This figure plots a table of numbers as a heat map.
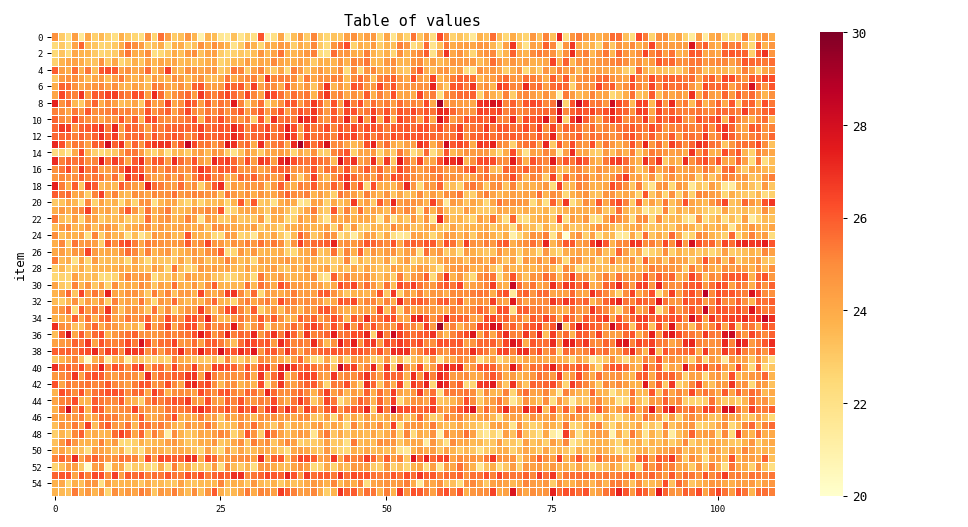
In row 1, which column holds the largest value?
96
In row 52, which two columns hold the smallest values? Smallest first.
5, 8
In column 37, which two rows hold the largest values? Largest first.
13, 10
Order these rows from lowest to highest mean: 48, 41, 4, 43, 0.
0, 48, 4, 43, 41
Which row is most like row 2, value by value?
29
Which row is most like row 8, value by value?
35
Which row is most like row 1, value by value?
14
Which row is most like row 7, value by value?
43
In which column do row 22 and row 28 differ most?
58
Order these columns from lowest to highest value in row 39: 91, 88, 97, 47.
88, 47, 97, 91
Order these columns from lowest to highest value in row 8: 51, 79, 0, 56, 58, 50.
51, 50, 56, 0, 79, 58
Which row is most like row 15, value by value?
40
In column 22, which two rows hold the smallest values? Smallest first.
0, 22
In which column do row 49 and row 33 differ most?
98
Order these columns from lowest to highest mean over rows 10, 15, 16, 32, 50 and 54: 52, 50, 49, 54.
49, 54, 50, 52
